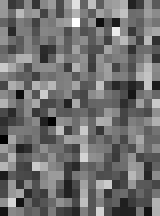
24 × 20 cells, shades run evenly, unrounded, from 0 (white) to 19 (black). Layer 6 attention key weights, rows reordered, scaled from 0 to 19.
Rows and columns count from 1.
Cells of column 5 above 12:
10
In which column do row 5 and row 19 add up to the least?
1
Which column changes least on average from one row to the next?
12
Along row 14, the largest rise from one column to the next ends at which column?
6
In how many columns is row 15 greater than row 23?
6
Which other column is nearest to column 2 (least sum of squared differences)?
11
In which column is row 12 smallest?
20
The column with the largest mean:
17
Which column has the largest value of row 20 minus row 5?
19
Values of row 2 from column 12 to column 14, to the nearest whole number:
12 7 9
